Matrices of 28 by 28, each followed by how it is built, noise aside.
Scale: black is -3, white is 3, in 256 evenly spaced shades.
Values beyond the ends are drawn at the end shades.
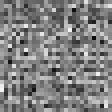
blocks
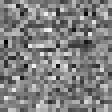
blocks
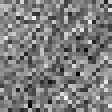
Hankel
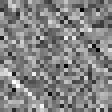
Toeplitz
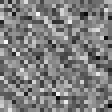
Toeplitz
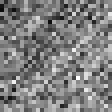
Hankel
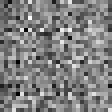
blocks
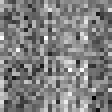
blocks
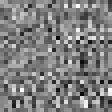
low rank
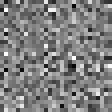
low rank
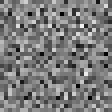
repeating columns
